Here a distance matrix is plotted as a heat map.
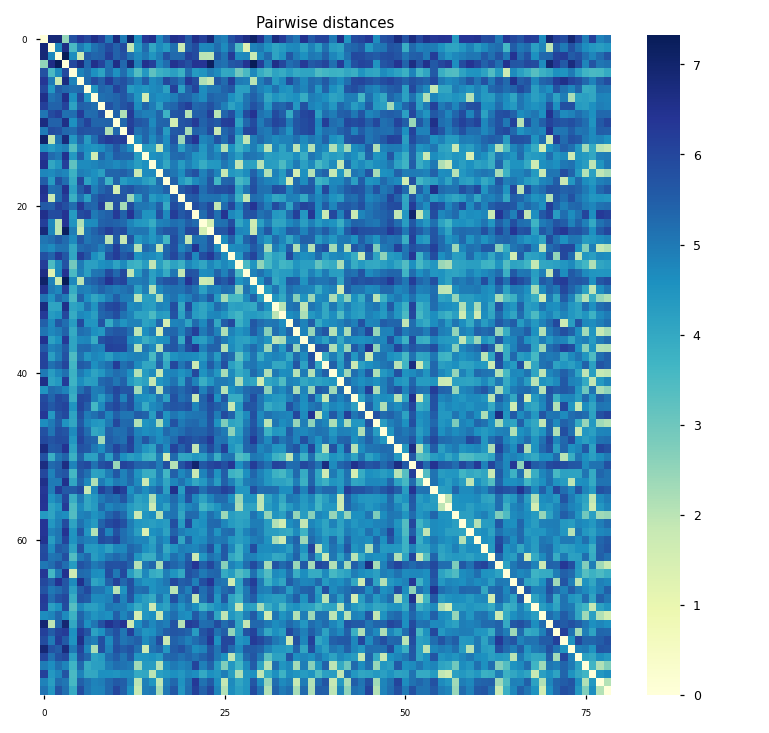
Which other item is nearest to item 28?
1
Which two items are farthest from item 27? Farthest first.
0, 3
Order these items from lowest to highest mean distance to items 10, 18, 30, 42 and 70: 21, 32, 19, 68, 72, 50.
68, 19, 50, 32, 72, 21
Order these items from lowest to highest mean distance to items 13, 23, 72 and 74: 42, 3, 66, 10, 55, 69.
69, 42, 55, 66, 10, 3
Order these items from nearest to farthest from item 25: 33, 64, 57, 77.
77, 57, 64, 33
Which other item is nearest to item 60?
33
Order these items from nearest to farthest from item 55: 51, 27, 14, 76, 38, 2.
76, 27, 38, 14, 2, 51
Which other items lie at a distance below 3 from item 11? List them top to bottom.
9, 20, 24
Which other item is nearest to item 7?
14
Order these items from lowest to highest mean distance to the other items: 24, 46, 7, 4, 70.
4, 46, 7, 24, 70
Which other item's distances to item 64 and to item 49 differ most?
21
